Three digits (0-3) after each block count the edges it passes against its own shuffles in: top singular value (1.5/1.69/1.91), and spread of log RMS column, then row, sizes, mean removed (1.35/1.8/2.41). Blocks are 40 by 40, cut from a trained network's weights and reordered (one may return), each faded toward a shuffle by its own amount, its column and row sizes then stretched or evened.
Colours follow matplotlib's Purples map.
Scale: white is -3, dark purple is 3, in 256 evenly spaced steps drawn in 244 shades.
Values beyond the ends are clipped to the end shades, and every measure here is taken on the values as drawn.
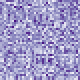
2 1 0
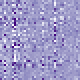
1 3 2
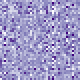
1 3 1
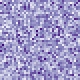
1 0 0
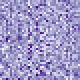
1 2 0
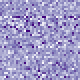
0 1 2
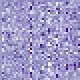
1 3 1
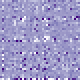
0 2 3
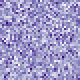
0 0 0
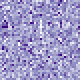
0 2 1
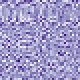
2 0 2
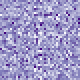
1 2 1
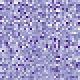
1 1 2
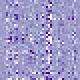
2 3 2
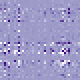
2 3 3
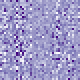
0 3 1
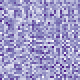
2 0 1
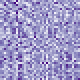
3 2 1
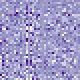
2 3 2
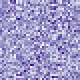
2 1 0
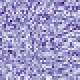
2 0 0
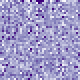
0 2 1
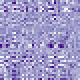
2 2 3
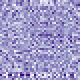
2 0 2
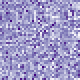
1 2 0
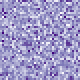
2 1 1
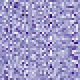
1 3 0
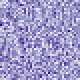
2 0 0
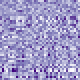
3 0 3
